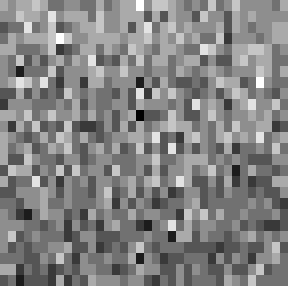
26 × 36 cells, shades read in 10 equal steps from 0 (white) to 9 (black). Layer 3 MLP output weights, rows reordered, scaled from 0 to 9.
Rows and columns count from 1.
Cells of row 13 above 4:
13
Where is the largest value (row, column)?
11, 18
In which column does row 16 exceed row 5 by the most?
30
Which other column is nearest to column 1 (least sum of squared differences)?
17
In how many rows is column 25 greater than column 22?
12
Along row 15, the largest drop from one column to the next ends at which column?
4
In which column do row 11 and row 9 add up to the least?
22
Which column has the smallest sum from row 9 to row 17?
20
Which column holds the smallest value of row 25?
33
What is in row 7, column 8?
6
